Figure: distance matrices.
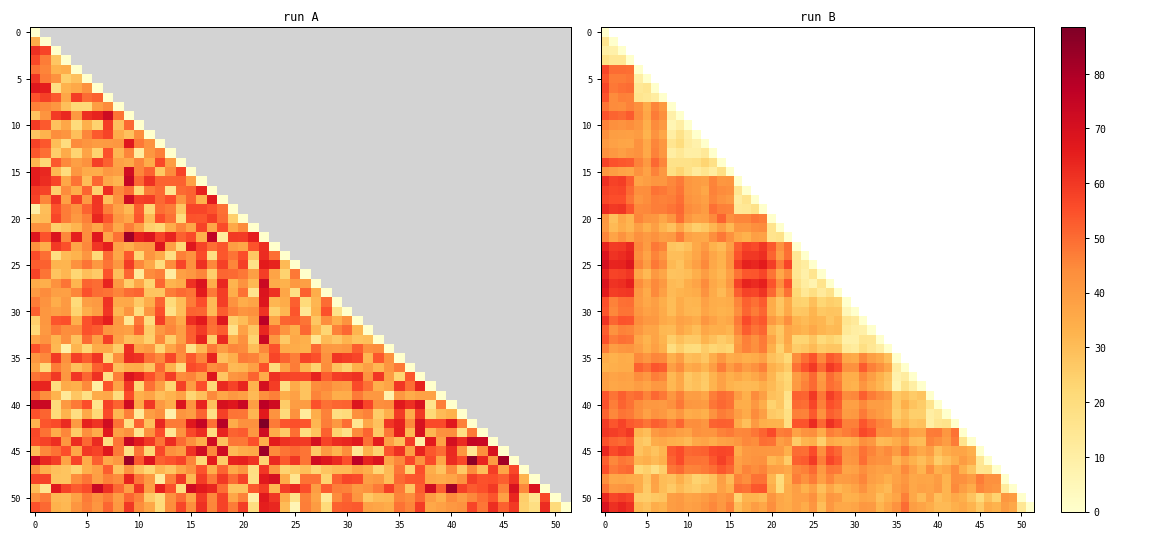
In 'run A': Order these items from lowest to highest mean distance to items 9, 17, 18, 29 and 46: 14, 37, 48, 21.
14, 21, 37, 48
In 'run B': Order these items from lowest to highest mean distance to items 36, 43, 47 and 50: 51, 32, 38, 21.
38, 51, 21, 32
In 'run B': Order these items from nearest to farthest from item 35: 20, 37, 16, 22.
37, 22, 20, 16
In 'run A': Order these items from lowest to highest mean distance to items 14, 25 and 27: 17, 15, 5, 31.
31, 17, 5, 15
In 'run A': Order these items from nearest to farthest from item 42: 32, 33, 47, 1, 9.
9, 33, 32, 47, 1
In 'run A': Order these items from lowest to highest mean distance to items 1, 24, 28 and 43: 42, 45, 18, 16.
45, 42, 18, 16
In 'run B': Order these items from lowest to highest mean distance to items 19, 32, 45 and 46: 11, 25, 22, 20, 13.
22, 20, 11, 13, 25
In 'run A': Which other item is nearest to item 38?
6
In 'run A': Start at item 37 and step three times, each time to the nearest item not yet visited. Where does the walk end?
35
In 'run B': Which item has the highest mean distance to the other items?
0
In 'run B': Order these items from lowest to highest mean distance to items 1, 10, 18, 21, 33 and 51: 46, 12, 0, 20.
12, 20, 46, 0
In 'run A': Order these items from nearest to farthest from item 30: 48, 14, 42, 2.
14, 2, 42, 48
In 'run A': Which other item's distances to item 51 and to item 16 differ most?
25
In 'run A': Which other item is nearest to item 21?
50
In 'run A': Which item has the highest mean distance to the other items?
22
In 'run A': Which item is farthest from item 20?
40
